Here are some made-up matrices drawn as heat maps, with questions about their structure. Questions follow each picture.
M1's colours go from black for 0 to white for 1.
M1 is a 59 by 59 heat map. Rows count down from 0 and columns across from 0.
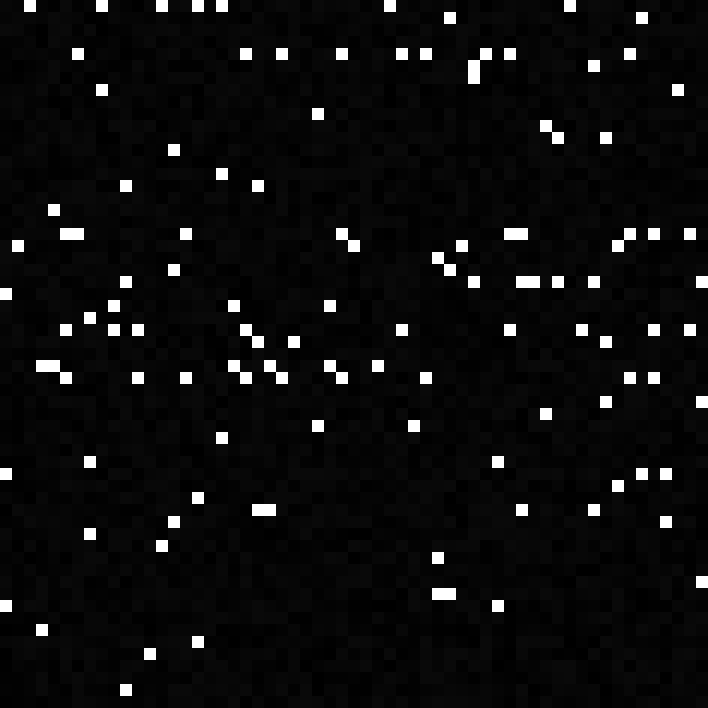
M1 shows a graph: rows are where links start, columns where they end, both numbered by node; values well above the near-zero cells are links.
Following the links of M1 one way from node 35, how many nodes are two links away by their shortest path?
2
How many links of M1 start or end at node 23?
9
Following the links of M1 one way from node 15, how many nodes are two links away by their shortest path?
2
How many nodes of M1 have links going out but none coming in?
3
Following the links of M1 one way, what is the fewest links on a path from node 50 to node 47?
2
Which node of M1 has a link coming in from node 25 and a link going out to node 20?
node 27
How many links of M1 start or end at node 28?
6
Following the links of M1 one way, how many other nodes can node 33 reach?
11
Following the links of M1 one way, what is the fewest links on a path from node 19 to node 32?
4
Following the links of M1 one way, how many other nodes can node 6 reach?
11
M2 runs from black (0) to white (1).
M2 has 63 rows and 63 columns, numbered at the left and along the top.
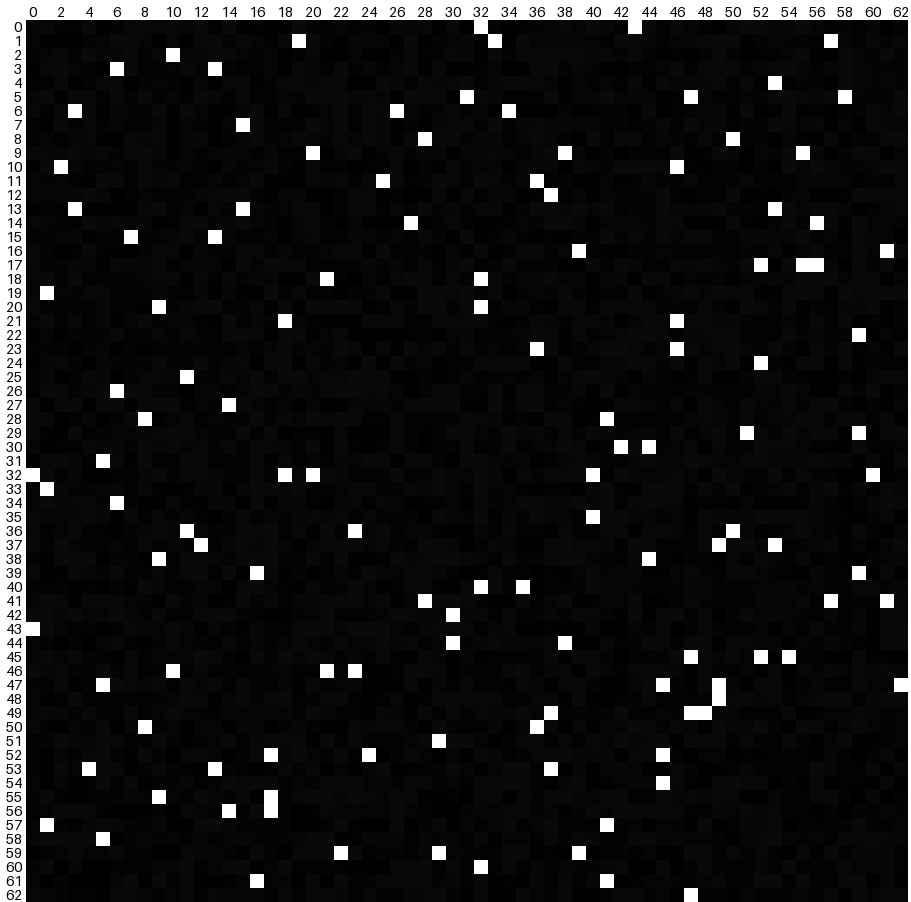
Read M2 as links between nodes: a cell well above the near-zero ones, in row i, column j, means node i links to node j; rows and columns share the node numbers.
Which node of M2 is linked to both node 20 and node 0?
node 32
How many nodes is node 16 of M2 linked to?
2
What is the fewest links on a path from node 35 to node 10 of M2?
6
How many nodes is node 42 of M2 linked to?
1
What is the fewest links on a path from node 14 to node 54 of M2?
5
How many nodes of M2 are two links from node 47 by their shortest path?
6
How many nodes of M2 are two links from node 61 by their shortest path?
3
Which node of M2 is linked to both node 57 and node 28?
node 41
